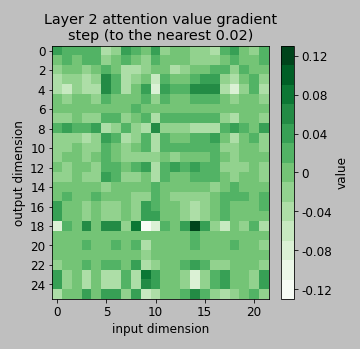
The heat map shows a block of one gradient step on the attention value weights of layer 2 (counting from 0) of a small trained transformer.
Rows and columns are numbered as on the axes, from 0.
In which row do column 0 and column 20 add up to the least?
18
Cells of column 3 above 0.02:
2
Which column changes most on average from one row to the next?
9
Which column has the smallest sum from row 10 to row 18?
10
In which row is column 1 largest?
8
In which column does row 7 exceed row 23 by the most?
14
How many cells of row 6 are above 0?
1
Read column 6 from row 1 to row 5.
0 0 0.02 0.02 0
